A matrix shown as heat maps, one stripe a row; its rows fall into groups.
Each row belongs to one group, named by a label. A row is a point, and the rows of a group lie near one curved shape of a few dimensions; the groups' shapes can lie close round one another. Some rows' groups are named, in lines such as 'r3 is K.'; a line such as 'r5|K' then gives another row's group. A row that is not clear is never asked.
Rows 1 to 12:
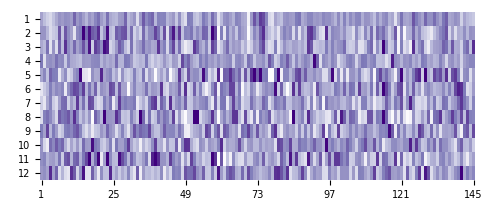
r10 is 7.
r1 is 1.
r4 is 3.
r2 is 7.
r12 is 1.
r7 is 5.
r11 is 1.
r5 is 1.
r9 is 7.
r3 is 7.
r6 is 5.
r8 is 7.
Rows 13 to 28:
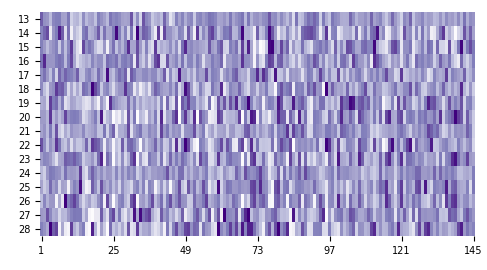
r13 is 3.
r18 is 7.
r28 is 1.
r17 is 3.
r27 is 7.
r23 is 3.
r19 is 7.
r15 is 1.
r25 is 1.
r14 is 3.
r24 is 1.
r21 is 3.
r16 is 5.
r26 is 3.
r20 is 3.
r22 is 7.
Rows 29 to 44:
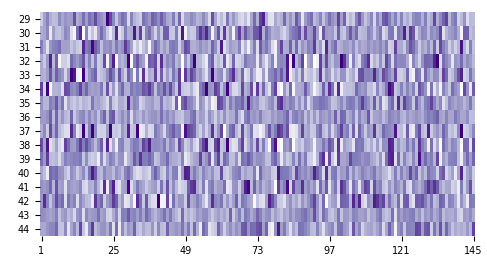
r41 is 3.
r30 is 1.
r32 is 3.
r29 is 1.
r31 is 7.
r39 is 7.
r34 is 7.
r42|5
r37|1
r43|1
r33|1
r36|3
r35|7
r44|1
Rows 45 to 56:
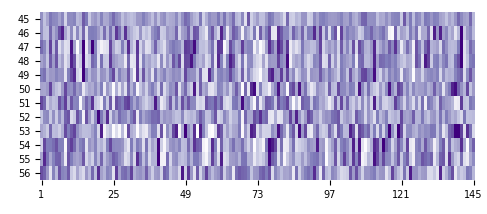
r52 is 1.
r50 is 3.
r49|1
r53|3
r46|7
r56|3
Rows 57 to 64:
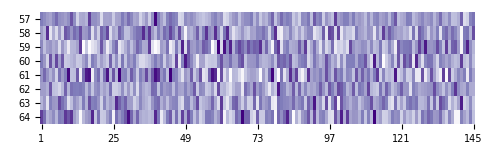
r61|1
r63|7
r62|3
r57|1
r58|7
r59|1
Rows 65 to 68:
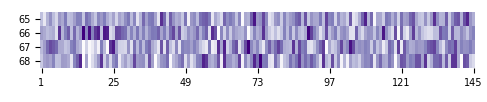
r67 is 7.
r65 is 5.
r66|7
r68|1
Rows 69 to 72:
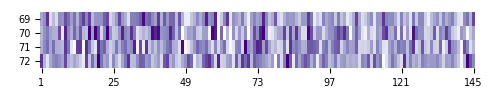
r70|1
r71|1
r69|7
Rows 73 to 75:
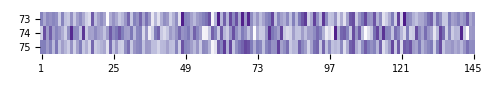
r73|1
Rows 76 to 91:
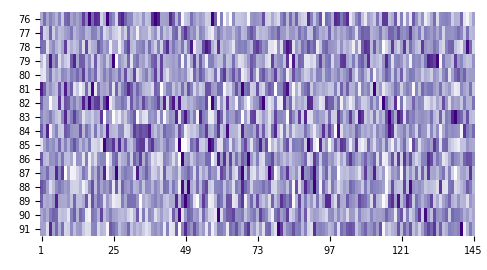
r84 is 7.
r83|3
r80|5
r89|7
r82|7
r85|3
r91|7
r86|1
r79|3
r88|3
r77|3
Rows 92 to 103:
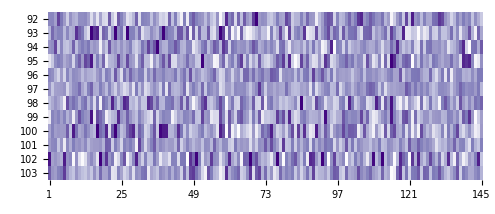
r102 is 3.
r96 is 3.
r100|1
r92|7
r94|7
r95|5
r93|1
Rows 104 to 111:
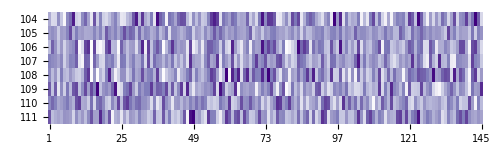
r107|1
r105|3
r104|5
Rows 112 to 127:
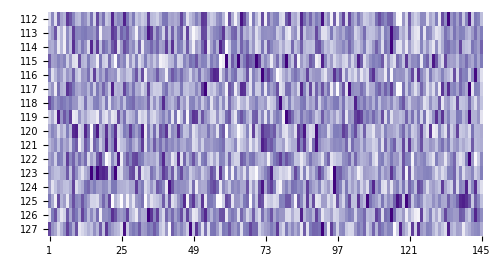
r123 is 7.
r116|5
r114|7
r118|1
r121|1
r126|7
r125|3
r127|3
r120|1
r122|5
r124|5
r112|7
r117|7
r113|7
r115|1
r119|7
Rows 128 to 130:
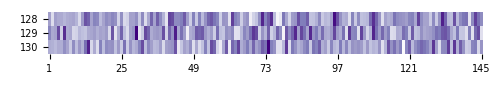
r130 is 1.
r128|5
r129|3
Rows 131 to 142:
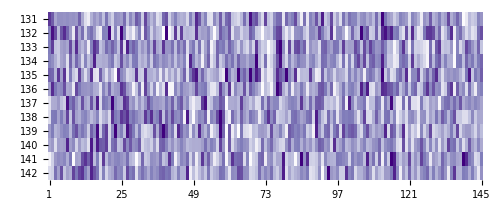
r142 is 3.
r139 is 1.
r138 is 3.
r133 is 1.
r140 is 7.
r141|5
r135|1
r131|5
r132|5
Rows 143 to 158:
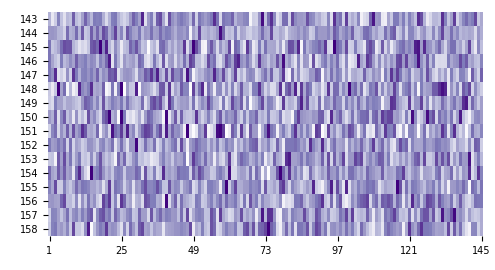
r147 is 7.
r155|7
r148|3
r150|5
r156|5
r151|3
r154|1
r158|1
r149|5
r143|5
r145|7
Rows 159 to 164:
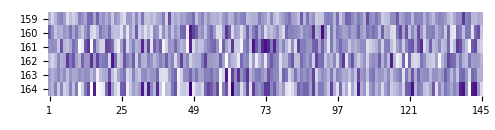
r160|3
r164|1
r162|7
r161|1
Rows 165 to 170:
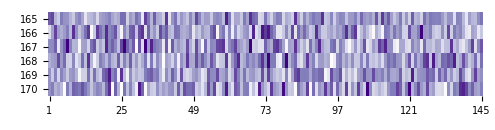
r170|3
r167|3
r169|5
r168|1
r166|1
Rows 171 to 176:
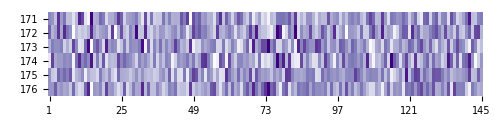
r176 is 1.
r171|1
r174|5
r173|1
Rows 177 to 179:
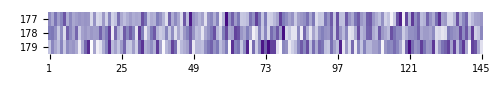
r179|1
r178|3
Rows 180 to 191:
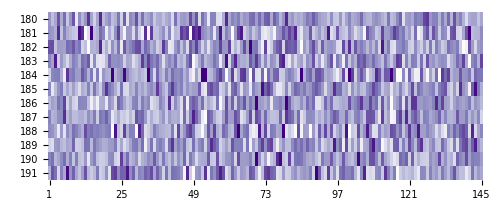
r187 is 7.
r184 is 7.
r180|1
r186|7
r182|5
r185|5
